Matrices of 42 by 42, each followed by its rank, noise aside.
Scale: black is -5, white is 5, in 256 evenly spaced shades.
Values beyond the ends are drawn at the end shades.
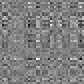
two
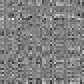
four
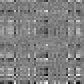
one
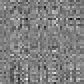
four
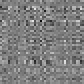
three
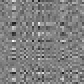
two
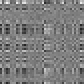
one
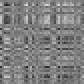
one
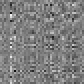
three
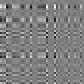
one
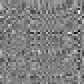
four
